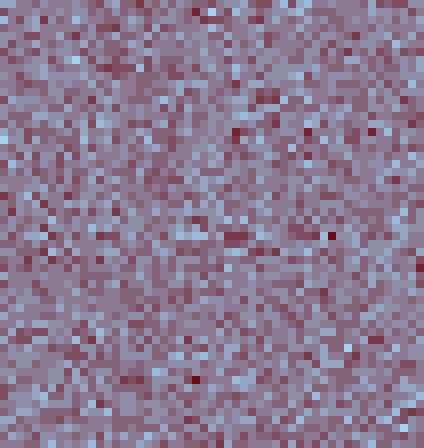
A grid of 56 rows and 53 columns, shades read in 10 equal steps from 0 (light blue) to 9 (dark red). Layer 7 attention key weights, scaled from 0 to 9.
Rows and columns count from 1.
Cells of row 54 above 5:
3
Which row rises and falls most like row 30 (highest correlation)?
27
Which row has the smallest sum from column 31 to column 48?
15
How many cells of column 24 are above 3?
36
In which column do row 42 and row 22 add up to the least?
13
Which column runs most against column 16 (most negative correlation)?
31
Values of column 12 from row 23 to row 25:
2 3 3
